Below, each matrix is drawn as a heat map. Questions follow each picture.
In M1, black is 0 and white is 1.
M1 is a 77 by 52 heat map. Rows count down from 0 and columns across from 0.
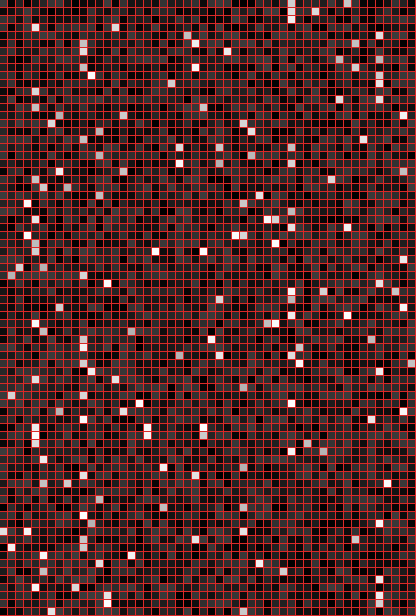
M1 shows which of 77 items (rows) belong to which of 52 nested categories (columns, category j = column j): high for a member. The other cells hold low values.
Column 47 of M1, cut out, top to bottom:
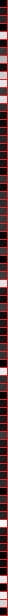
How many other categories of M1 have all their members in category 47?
5
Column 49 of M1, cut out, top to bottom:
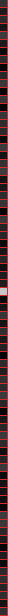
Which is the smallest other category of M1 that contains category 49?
40
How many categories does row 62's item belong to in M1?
1
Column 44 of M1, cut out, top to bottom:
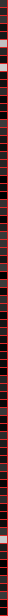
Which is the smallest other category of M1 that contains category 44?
24
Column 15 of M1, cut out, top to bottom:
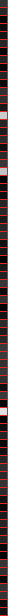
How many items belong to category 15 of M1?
3
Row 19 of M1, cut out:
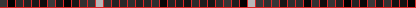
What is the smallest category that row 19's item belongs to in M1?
31
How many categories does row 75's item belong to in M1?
2
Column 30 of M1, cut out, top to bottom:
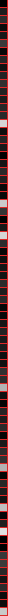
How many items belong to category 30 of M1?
8
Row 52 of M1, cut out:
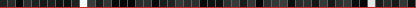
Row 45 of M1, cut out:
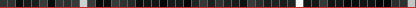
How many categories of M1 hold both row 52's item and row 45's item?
1
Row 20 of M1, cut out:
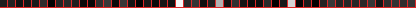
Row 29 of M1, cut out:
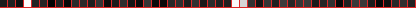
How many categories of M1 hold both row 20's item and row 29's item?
0
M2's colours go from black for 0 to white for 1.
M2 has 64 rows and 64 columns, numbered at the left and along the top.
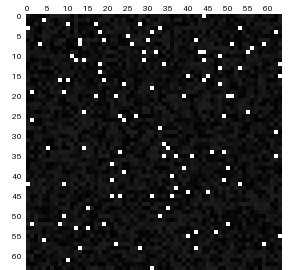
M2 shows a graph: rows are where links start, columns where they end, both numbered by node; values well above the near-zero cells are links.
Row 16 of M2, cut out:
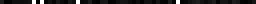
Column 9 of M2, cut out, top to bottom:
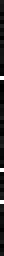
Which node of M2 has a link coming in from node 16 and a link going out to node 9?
node 19
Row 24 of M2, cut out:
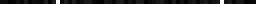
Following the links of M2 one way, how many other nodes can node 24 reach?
7
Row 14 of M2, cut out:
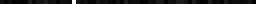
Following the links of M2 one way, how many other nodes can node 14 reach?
2
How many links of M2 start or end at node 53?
5
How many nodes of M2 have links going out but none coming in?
11
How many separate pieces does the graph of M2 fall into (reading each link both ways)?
2
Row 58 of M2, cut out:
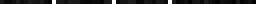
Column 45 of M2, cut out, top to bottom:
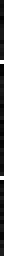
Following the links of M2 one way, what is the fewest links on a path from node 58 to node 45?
4
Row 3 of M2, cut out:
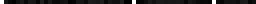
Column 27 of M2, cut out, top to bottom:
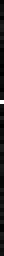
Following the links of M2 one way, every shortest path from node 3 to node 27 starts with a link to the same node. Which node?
node 33
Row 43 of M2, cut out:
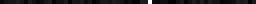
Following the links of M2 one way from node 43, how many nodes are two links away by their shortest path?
1
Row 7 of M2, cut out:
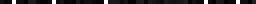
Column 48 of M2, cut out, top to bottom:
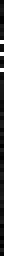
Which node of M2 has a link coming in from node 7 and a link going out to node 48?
node 13
